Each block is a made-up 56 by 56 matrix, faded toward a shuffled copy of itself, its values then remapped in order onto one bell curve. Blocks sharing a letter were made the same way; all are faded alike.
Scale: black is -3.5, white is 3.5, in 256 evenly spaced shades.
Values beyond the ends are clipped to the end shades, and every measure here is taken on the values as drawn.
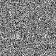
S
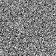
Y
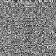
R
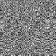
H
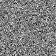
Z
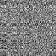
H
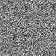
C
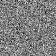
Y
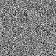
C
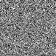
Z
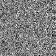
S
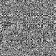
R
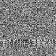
R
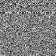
R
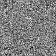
S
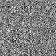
C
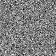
Y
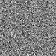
C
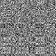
H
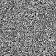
Z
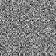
R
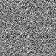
C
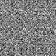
C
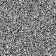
Y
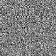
R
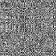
H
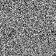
Z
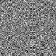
H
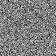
Y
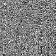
S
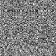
R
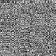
H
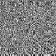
H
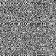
R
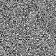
C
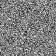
Y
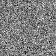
Z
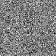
C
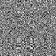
H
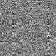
H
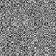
H
